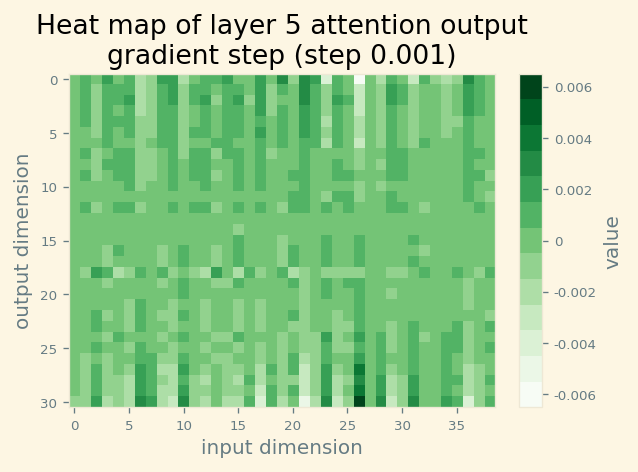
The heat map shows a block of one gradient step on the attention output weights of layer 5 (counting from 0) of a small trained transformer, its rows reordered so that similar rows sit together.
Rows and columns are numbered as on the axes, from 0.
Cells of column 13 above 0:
3
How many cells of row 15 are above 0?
4
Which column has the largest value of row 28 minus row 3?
26
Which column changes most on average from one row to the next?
15
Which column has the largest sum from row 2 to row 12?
21
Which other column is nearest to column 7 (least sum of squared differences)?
34
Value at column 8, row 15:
0
